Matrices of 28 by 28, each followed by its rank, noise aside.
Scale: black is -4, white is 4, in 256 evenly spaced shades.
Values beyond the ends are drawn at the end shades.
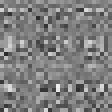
four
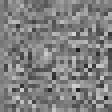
six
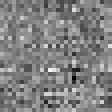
six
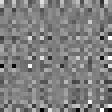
three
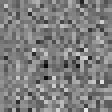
eight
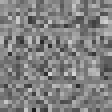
six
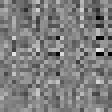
three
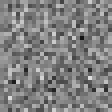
eight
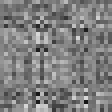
three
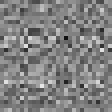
four
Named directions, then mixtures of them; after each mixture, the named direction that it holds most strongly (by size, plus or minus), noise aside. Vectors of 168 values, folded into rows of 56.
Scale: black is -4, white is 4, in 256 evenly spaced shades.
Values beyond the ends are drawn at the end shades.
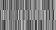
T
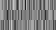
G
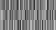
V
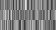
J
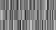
V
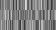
J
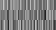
V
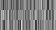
T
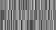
V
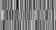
G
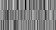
G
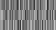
V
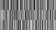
V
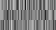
G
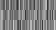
V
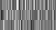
G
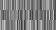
T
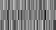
G
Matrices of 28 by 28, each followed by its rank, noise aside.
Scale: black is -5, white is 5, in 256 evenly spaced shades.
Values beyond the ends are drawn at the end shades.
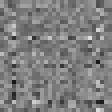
three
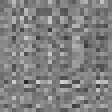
three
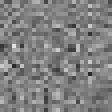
four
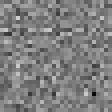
five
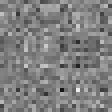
four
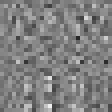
three
